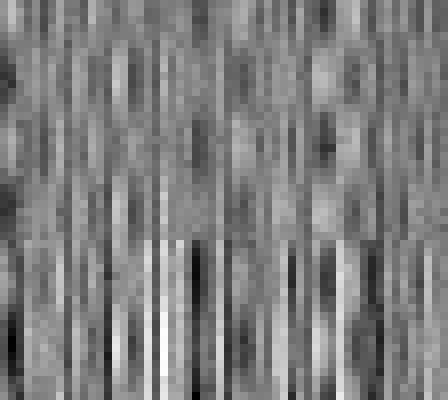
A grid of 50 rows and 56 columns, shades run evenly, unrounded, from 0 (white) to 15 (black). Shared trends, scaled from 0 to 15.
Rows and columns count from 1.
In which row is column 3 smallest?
2
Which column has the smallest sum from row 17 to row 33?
21
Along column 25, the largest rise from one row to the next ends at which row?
31
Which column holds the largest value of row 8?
1
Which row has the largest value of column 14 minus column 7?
45
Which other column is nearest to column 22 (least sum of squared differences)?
49
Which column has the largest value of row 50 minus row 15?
25
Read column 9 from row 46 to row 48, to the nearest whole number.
11 10 9
